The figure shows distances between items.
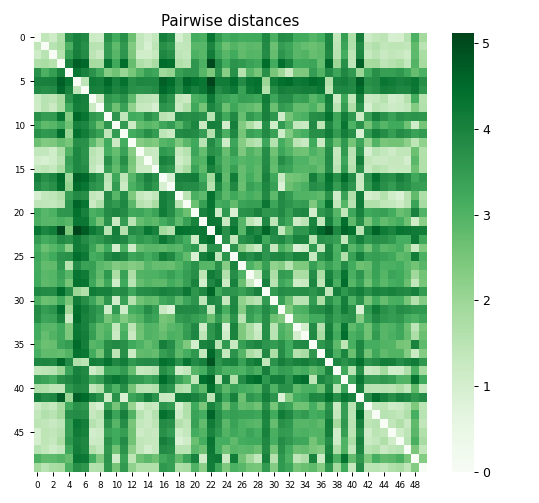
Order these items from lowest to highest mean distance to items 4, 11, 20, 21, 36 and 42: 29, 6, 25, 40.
40, 25, 29, 6
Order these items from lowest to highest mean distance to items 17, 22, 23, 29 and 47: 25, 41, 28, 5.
41, 25, 28, 5
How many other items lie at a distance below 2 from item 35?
4
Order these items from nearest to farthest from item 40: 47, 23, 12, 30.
47, 12, 30, 23
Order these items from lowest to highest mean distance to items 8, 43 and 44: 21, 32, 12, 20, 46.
46, 12, 21, 20, 32
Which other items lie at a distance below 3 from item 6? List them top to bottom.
5, 29, 37
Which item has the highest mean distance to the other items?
5
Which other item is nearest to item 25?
20
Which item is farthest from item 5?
22
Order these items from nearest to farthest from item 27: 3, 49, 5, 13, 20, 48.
48, 49, 13, 3, 20, 5
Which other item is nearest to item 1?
14
